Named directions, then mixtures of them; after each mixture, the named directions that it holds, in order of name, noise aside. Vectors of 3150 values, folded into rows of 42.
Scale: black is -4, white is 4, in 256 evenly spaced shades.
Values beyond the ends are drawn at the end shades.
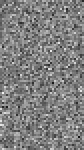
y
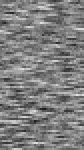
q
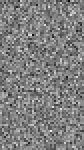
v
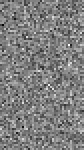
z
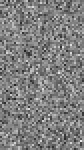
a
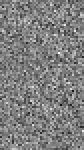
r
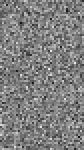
a, y.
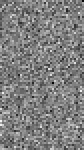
y.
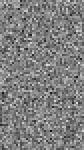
v, y.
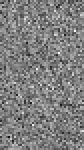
a, r, z.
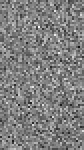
a, r.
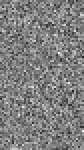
r.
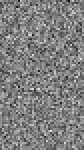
v.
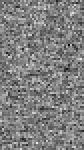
q, v, z.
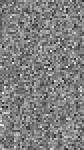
y.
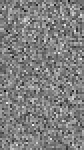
r, v.
